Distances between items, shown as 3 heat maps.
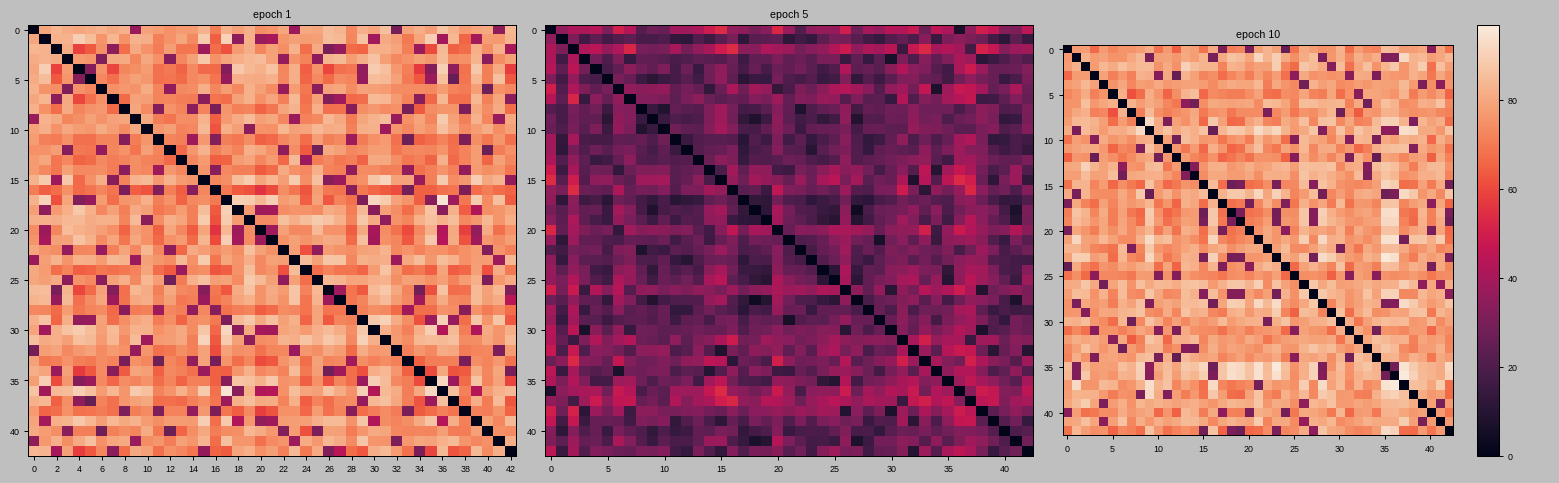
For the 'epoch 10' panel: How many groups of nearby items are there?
11
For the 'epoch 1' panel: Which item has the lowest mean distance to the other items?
16
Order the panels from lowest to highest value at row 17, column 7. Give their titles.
epoch 5, epoch 1, epoch 10
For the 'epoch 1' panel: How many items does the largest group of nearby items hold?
7
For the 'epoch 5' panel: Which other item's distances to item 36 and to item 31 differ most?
0
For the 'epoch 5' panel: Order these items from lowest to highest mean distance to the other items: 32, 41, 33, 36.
41, 32, 33, 36
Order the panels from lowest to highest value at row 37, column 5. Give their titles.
epoch 1, epoch 5, epoch 10
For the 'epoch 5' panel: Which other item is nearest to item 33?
16
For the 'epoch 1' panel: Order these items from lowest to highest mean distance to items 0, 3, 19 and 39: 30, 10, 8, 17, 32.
32, 10, 30, 8, 17
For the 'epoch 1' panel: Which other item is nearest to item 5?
37
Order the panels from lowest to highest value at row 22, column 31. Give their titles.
epoch 5, epoch 10, epoch 1
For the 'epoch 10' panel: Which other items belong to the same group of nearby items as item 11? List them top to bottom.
8, 38
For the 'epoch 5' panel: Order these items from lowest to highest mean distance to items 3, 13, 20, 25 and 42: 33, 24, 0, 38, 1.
1, 24, 38, 33, 0
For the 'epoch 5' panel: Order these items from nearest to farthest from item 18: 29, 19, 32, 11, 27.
27, 19, 11, 29, 32
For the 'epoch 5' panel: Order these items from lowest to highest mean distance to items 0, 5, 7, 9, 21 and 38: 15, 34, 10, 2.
10, 34, 15, 2
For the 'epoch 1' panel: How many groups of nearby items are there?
8
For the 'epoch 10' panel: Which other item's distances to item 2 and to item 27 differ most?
23
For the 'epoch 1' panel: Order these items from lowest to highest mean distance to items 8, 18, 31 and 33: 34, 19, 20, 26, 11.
11, 20, 19, 34, 26
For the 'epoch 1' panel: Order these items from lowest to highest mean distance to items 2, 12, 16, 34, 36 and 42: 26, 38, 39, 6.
26, 38, 6, 39
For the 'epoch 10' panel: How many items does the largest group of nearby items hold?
6
